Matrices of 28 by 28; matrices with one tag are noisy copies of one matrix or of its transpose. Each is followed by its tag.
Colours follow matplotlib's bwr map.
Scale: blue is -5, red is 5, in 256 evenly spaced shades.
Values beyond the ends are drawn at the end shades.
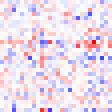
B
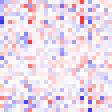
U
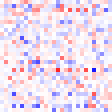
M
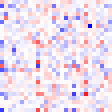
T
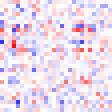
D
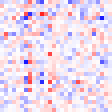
D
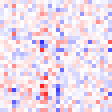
B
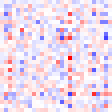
M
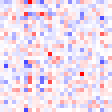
D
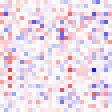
M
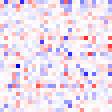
T
